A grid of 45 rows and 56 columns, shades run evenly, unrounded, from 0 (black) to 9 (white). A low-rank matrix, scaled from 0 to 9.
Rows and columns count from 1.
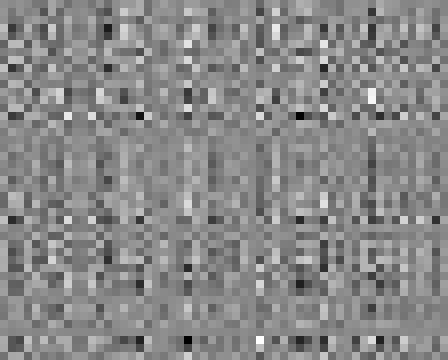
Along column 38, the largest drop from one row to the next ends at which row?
15
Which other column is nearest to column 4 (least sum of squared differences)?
46
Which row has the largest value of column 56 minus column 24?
43
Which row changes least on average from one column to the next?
42
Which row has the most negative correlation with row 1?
7
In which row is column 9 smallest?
12
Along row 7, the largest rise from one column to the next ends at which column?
19
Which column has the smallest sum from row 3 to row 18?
14
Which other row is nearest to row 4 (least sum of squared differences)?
9
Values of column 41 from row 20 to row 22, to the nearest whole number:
4 6 6
